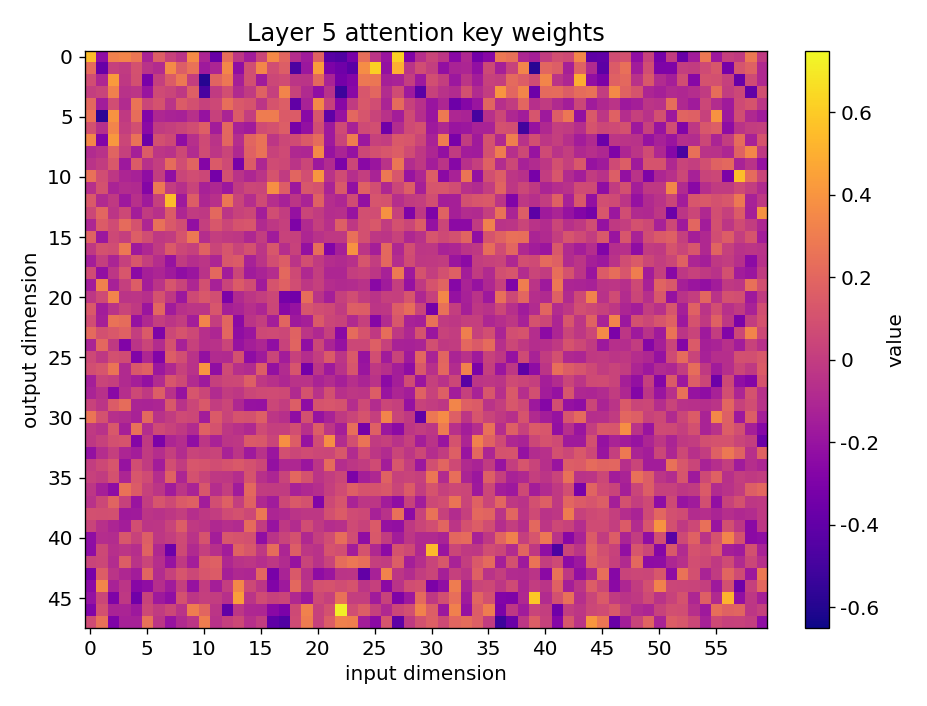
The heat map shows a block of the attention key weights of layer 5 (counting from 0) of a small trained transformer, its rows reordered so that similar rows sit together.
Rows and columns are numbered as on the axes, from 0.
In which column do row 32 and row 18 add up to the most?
17
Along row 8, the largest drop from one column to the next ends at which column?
21
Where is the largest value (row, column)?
46, 22
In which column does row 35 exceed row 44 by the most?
30
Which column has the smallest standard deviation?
8
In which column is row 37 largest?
32
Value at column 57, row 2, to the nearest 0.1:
-0.4
